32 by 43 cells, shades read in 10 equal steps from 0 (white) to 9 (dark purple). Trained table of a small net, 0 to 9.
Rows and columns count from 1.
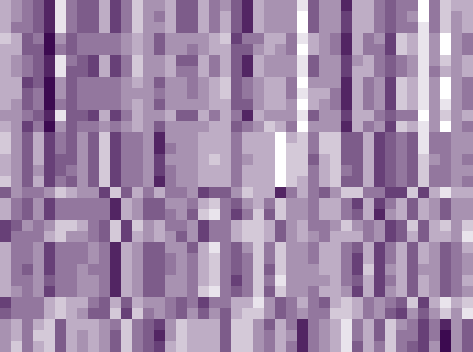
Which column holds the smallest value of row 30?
32
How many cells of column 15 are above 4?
22
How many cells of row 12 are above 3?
31
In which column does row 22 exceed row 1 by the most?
39
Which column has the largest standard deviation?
41
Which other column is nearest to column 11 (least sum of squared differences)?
35
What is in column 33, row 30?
5
